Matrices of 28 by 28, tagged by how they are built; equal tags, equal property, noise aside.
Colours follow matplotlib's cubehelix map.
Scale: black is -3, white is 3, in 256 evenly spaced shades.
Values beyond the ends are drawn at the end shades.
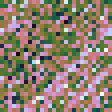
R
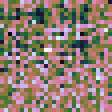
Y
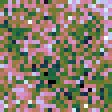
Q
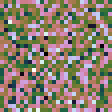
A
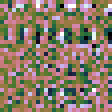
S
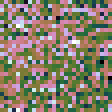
Y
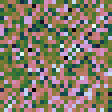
R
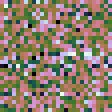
S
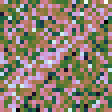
R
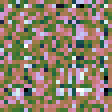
S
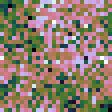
Q
